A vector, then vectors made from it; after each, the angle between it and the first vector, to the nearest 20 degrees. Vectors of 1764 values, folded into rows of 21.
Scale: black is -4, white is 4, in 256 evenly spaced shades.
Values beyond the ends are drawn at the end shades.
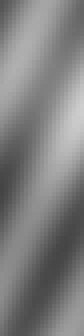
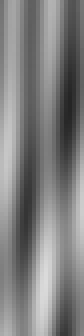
120 degrees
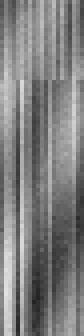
60 degrees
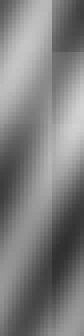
20 degrees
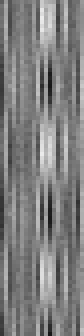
80 degrees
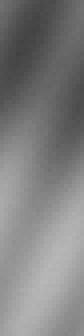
140 degrees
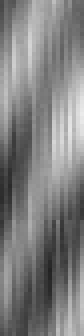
20 degrees
